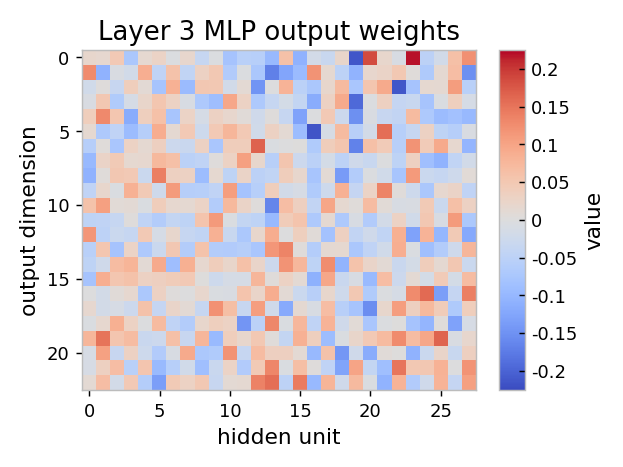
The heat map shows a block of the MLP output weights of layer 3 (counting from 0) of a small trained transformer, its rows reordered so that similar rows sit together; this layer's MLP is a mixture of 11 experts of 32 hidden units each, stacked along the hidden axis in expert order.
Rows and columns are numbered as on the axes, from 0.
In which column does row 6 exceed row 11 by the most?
12
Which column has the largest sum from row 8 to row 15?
14
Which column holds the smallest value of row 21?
18
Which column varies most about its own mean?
13
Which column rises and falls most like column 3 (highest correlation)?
15
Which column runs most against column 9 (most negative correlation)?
1
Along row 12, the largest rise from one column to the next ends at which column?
24
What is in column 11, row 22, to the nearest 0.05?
0
